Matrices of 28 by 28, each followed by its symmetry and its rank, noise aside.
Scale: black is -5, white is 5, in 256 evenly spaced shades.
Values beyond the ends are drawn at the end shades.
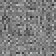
no symmetry, rank six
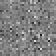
antisymmetric, rank six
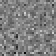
no symmetry, rank six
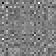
symmetric, rank three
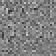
no symmetry, rank six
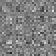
antisymmetric, rank four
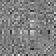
symmetric, rank four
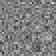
antisymmetric, rank six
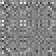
symmetric, rank three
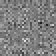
no symmetry, rank six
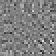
antisymmetric, rank four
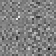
symmetric, rank four
